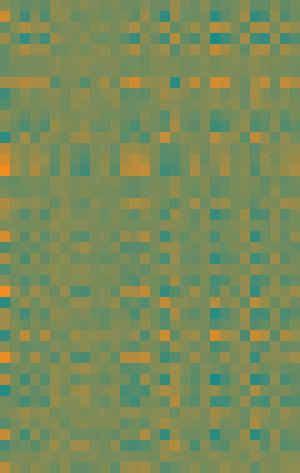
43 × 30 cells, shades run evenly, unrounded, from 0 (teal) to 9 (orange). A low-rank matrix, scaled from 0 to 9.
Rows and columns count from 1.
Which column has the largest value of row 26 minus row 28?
1
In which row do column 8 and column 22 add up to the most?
31
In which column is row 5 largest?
22
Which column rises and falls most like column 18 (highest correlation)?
6
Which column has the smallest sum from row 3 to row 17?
18
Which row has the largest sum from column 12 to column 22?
8
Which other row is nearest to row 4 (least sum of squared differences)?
29
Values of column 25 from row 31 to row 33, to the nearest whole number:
2 5 5
